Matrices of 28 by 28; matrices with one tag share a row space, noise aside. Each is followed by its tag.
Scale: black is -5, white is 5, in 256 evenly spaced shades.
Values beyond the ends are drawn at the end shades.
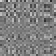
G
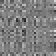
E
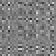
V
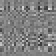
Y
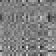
Y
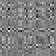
V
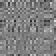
G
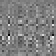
V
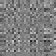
G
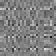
G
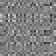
G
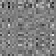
V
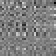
E
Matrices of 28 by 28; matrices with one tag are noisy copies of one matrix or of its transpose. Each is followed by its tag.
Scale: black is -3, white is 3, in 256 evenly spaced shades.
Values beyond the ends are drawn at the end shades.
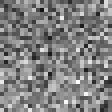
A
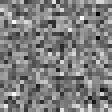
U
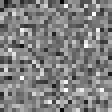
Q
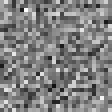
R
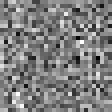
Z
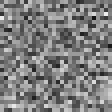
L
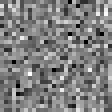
L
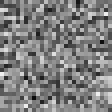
L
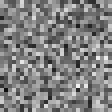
R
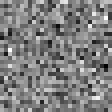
Z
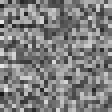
Q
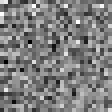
Q
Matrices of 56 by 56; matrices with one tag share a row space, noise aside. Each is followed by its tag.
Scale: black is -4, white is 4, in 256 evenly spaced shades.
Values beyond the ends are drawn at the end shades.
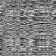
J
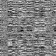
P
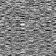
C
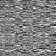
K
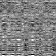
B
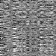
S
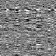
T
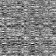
B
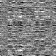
P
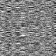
C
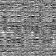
B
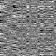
S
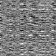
J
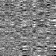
K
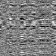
J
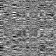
S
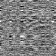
J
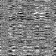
P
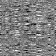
T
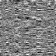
T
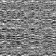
B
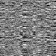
K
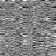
K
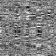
T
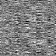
T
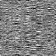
T
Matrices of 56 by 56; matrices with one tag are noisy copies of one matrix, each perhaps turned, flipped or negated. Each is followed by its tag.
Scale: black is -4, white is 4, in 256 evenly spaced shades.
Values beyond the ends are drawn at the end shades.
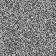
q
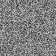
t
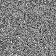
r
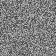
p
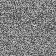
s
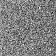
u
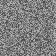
q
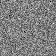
p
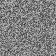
r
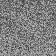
u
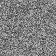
q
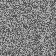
r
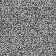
s
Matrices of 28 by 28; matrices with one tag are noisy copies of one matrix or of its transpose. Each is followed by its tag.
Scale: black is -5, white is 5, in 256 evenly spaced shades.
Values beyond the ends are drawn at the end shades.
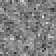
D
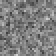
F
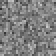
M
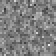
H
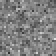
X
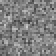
X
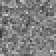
F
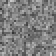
M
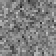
F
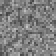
X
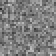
M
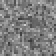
H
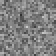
X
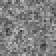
D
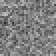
F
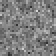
D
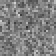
F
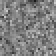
F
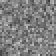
X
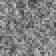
F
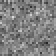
D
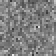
F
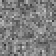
D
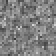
D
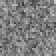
F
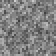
H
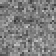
X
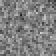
X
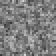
D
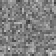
M
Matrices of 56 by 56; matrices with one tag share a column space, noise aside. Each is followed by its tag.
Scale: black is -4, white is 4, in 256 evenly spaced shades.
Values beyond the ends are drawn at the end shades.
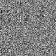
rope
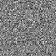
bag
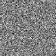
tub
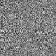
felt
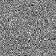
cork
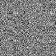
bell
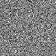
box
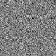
tub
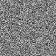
bell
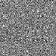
box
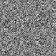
bag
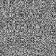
box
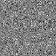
bag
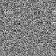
bell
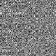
box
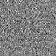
felt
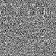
bell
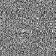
felt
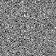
box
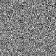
tub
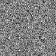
tub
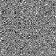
bell
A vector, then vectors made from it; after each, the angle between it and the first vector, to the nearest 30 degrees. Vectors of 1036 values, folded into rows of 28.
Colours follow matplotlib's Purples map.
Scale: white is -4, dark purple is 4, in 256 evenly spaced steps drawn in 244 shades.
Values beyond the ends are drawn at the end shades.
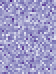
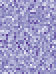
150 degrees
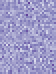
90 degrees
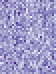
90 degrees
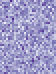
30 degrees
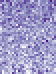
120 degrees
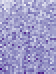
120 degrees
